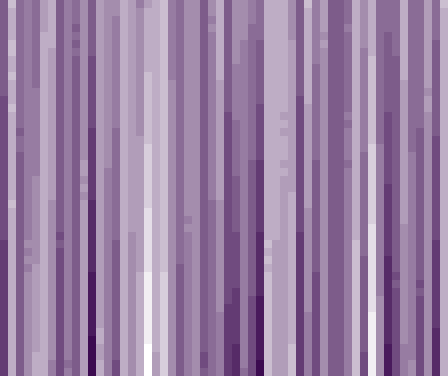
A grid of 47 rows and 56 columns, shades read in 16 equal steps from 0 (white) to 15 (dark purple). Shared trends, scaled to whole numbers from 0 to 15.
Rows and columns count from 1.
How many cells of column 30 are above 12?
4
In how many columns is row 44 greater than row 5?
30
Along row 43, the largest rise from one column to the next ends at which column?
12
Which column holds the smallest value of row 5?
21
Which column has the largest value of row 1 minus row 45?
19
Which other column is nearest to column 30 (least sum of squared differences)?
40
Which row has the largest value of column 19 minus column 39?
1
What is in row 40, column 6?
5
